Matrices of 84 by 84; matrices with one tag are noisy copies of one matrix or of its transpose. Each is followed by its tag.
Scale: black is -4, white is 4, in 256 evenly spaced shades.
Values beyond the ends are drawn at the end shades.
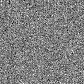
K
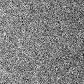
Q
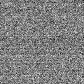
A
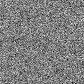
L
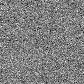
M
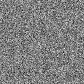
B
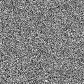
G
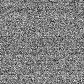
A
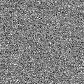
K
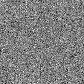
L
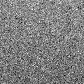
Q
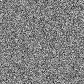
B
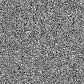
B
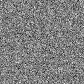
B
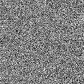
L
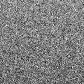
Q
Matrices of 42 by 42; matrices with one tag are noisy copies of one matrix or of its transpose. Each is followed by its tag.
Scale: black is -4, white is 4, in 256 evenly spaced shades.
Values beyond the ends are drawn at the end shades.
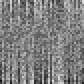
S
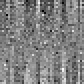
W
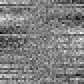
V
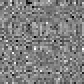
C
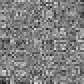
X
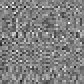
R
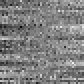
W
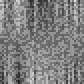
V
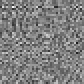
R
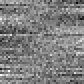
V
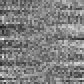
W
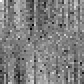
V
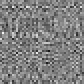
R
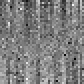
W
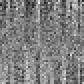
W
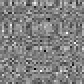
C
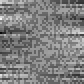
V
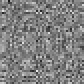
C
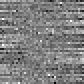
S
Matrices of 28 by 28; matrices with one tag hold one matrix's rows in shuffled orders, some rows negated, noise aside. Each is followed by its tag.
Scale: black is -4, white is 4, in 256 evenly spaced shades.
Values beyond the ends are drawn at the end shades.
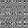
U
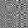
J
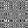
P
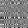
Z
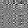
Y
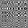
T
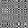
T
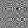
J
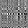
T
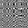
Y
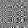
J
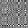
T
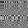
Z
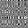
T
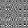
U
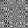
P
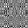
P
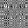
P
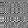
Z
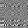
Z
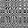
U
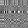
Z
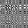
U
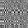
Z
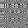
Z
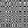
U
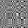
J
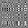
T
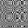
J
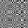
J
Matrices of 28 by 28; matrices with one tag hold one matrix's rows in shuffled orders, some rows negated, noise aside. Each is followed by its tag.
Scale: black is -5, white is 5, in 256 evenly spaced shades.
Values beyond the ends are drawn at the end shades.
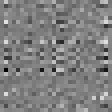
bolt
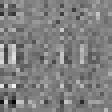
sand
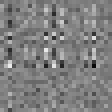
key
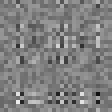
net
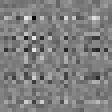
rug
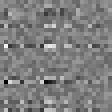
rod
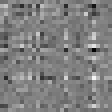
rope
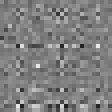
net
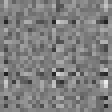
bolt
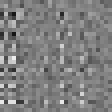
sand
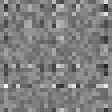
bolt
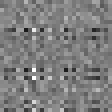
rug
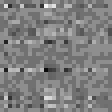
rod
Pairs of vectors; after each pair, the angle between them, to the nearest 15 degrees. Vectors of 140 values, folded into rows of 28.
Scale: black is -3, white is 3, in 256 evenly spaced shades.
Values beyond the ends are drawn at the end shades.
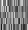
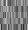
45 degrees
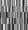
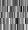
105 degrees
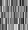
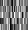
90 degrees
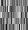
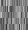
15 degrees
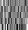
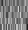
150 degrees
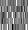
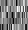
150 degrees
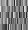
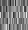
150 degrees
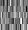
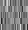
135 degrees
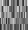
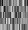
135 degrees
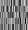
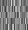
150 degrees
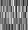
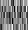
165 degrees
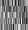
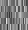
105 degrees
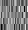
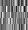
45 degrees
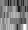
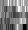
165 degrees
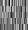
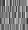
120 degrees
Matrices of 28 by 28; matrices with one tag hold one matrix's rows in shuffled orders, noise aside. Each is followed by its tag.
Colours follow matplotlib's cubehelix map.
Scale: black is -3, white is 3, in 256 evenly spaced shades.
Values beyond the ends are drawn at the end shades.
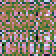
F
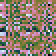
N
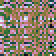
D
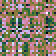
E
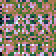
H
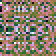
H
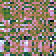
D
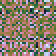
F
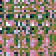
H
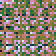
H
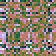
N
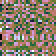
H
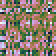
N
